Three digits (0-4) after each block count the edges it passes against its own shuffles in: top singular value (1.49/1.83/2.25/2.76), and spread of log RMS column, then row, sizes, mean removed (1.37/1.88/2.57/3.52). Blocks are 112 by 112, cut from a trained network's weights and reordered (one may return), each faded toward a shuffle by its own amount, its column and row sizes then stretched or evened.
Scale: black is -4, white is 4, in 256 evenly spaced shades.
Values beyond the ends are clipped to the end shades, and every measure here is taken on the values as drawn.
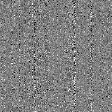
0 4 1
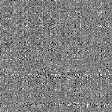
2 2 3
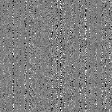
0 4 0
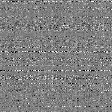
1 0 4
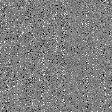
0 3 0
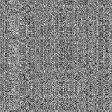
3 2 1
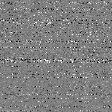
0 0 4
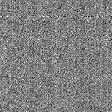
2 0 2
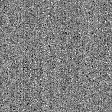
1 0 0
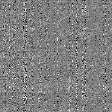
0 4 0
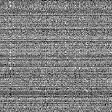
4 2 2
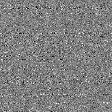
0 0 3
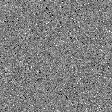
1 0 0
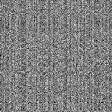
3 0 1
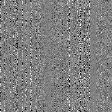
0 4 0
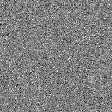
2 0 0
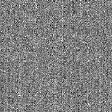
2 2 1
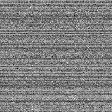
4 0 2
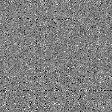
0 2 2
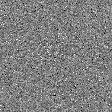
1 0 0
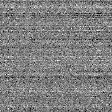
3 2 2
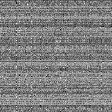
4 2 1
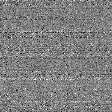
1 1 3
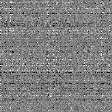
3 3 3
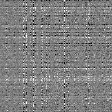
4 4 2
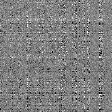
2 4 1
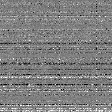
4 1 4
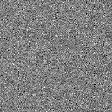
2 1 0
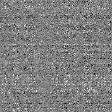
1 3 2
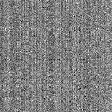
3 1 1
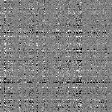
3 4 3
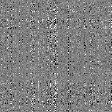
1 4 3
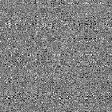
2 1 3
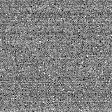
1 1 0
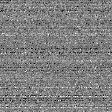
3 1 3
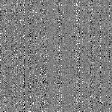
0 4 2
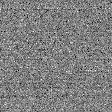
0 0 1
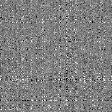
2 3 3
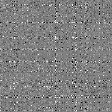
2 3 3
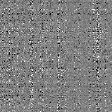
1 4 2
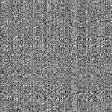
3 1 3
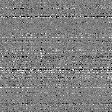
3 2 4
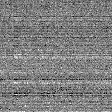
4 1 3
